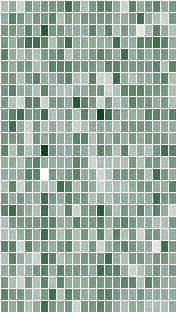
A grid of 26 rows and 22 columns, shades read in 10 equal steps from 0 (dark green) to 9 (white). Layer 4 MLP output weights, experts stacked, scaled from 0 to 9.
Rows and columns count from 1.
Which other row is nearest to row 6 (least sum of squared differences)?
25
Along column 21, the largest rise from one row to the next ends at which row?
14
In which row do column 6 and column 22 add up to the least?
13
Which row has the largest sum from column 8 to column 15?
11
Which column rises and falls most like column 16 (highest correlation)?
1
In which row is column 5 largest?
22
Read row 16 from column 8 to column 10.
2 3 6
